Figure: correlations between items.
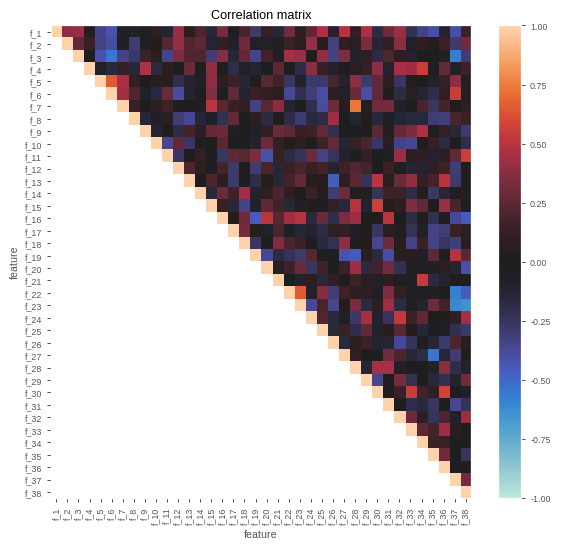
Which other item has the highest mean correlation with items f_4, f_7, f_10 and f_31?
f_28
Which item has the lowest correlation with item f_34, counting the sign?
f_1
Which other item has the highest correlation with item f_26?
f_8
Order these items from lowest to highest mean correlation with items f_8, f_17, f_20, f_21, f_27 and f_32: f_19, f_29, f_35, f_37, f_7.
f_35, f_19, f_37, f_29, f_7
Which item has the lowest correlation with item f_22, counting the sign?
f_37
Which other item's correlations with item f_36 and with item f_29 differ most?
f_30
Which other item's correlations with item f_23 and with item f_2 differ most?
f_38
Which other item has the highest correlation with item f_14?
f_18
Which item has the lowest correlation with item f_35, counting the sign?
f_27
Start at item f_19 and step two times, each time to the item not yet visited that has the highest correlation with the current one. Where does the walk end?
f_6
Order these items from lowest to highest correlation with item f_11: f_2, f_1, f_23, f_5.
f_23, f_1, f_5, f_2
